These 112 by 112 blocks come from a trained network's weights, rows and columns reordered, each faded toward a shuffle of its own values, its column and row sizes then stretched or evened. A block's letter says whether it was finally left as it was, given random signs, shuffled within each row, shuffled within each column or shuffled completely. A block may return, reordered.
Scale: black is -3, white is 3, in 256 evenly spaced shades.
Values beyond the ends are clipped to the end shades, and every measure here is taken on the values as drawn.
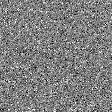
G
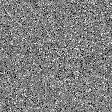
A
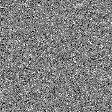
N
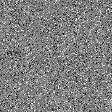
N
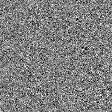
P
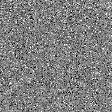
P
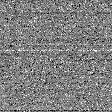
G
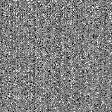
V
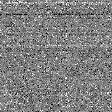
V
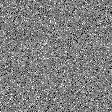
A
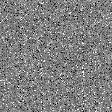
N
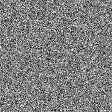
G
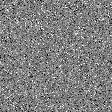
A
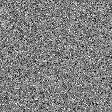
G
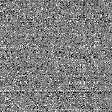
V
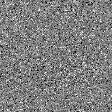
P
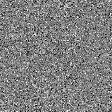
P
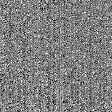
V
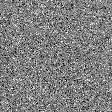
A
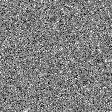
A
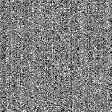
V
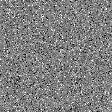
N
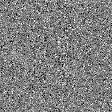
N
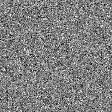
G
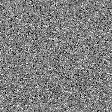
G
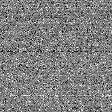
G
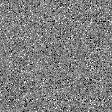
P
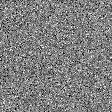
A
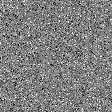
A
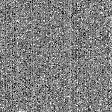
N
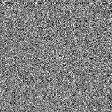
V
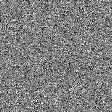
G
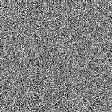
V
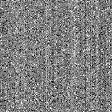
V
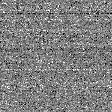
G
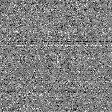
V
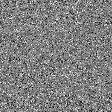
G
